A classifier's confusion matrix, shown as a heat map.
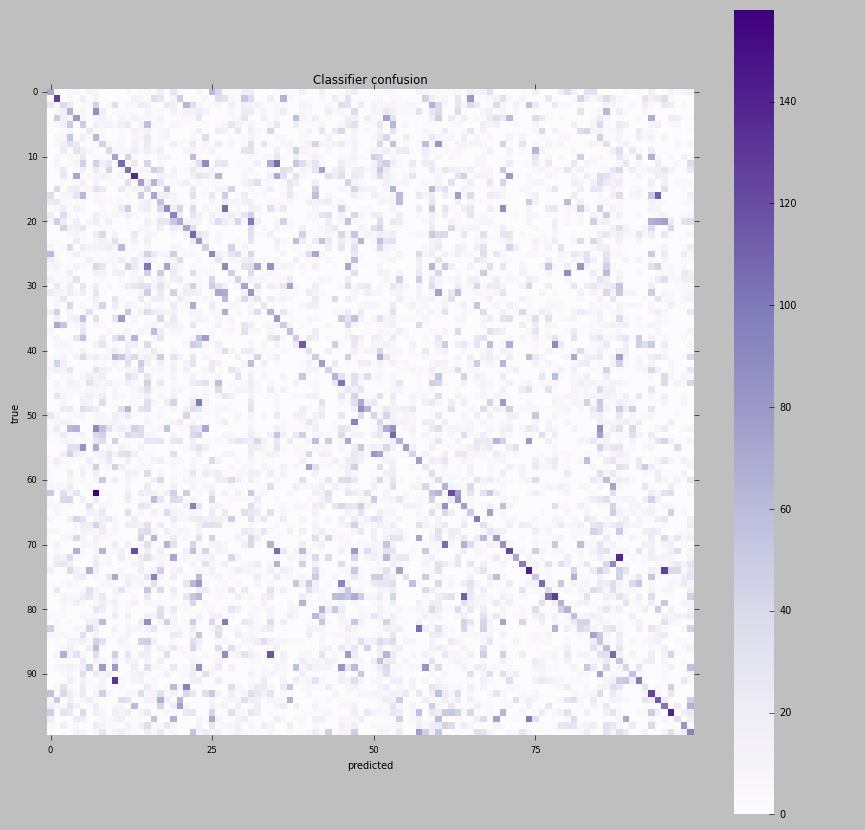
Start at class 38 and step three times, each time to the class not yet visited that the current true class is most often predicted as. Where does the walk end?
35
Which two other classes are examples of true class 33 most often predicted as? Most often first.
22, 66
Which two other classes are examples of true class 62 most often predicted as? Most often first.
7, 63
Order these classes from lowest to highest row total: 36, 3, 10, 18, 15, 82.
36, 10, 3, 15, 18, 82
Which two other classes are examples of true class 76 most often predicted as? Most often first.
45, 23
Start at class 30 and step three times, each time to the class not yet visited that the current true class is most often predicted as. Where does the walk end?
94
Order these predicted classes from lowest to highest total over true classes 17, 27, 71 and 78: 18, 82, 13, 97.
97, 18, 82, 13
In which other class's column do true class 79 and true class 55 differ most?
5
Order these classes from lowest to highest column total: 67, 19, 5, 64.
64, 67, 5, 19
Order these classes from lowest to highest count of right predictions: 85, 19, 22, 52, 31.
85, 52, 31, 19, 22
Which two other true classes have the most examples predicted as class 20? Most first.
95, 94
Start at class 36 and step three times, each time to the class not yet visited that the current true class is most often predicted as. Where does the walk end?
68
